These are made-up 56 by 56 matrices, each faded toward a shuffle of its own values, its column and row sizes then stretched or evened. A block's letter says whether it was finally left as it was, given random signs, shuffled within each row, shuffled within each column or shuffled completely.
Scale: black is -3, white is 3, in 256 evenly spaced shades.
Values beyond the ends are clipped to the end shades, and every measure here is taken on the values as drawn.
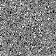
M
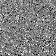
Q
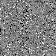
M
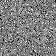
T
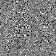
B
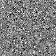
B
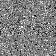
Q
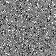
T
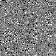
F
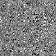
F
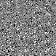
B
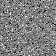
T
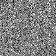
M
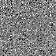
B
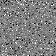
Q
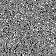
T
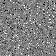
T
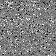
Q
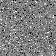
T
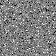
T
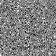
M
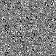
B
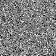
Q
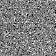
M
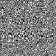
F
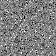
M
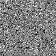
Q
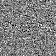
Q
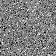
T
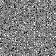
M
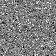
T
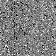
M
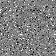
Q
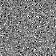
B
